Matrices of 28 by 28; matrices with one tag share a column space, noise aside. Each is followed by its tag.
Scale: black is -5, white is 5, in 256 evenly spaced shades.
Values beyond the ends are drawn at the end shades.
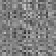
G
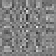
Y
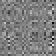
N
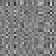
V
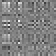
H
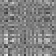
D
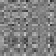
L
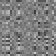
N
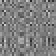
L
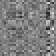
G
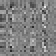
Y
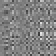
N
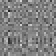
L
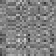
D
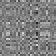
N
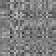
G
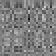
Y
